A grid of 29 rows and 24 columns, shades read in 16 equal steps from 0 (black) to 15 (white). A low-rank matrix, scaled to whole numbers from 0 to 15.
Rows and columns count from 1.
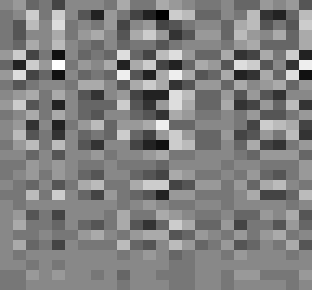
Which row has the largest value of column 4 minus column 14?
7
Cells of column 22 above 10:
2
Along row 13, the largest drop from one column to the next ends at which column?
14
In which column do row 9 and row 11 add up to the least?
5
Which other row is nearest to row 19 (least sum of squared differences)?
24
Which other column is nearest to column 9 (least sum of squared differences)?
4
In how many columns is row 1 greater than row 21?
8
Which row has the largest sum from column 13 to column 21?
13
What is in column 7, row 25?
7
